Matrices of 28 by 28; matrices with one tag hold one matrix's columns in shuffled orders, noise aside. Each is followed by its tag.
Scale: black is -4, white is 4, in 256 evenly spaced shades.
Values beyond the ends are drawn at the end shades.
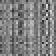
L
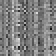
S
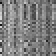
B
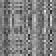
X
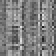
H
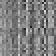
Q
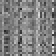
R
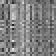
B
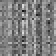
L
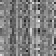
Q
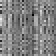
X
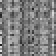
R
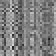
S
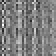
Q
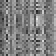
X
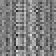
S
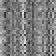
R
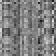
Q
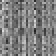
Q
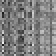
R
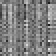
B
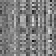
X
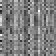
X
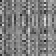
X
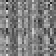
Q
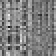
H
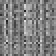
L
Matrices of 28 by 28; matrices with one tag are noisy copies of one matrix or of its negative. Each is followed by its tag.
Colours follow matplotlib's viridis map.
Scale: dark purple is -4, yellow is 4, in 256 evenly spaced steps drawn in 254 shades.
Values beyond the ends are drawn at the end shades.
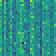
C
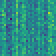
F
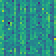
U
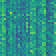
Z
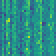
C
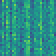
C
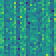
U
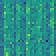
U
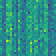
F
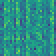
U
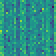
U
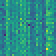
Z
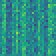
F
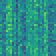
F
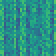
U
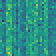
F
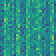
U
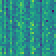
C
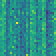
Z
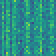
C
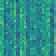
U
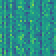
C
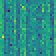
U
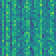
C
